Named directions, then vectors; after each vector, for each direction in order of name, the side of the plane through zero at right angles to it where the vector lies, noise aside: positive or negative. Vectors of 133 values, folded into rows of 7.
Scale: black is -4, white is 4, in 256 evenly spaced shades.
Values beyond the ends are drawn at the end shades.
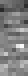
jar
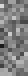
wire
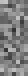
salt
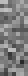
negative, positive, negative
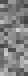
positive, negative, positive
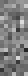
negative, negative, negative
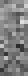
negative, negative, negative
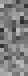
positive, positive, positive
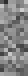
negative, negative, positive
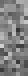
negative, negative, negative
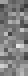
positive, positive, negative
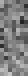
positive, positive, positive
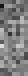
positive, negative, negative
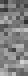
positive, negative, positive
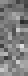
positive, positive, positive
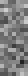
negative, positive, negative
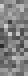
negative, positive, positive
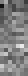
positive, positive, negative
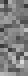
positive, negative, positive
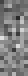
positive, negative, negative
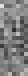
negative, positive, positive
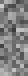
positive, positive, positive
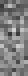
positive, negative, negative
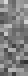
negative, positive, negative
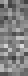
positive, positive, negative
